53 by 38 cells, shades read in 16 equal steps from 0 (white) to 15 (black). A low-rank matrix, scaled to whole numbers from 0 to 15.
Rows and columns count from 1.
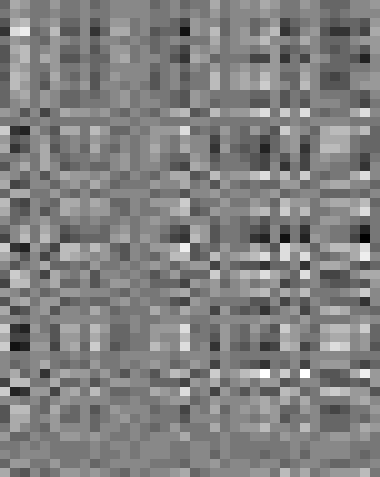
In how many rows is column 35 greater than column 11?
23
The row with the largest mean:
27
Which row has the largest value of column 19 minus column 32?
4
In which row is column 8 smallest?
28
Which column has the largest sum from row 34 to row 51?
3
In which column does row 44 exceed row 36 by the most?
2
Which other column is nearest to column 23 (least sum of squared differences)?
17
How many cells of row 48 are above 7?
16
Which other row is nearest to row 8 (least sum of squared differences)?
1
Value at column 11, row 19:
9
